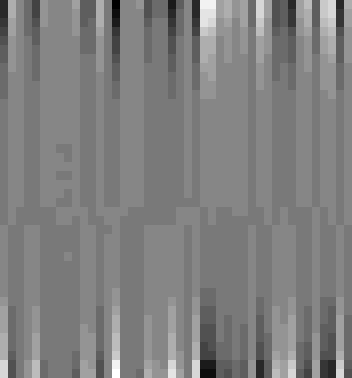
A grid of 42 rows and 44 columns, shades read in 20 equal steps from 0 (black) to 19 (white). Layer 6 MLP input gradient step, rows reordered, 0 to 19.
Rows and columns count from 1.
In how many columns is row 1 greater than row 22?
19
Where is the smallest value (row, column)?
1, 15
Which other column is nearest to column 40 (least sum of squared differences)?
11
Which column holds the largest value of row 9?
27
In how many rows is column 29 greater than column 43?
23
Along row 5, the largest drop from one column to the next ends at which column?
43
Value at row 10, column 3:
10
